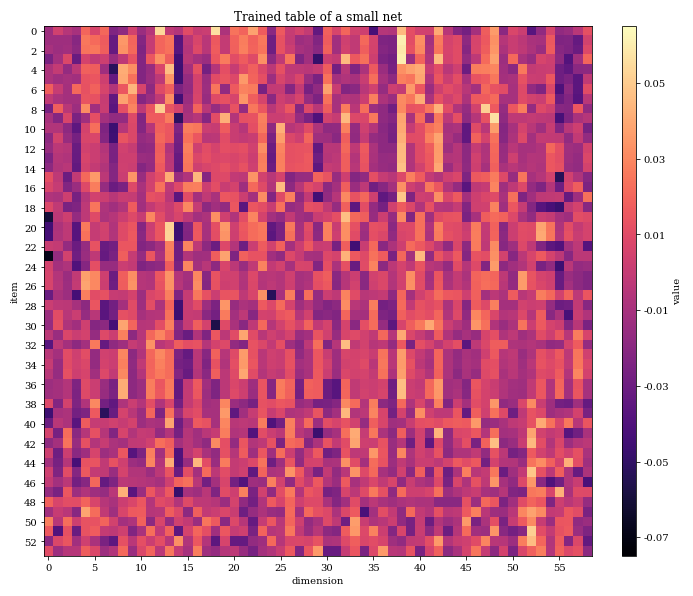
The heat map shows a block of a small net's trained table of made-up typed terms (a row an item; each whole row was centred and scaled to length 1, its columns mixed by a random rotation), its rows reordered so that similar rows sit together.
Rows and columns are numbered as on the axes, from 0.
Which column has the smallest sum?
14
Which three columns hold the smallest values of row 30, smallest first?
18, 7, 37
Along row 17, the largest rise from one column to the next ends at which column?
38
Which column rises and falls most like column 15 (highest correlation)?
25
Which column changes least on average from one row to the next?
10
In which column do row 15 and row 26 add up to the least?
55
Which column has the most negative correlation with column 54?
24
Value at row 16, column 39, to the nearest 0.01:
0
